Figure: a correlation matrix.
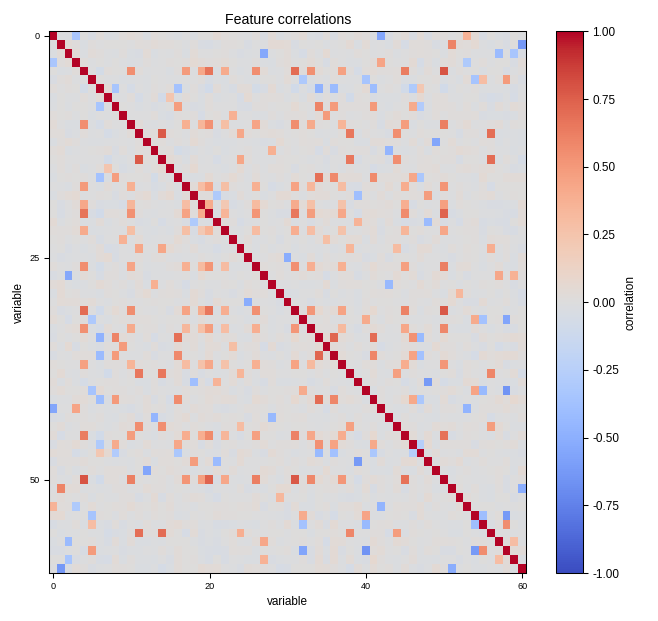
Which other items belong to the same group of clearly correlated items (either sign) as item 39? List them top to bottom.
18, 21, 48
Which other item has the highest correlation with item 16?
34
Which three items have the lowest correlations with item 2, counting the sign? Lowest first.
27, 57, 59
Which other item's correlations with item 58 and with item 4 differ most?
50
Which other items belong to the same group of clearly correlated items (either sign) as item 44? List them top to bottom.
11, 14, 24, 38, 56
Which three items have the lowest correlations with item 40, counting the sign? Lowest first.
58, 55, 5
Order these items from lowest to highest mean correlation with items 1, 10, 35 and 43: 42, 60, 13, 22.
60, 13, 42, 22
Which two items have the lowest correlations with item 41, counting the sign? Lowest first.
6, 47
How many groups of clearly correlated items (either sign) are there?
14
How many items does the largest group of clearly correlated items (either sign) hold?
12
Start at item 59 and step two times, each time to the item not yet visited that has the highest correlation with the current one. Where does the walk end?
57
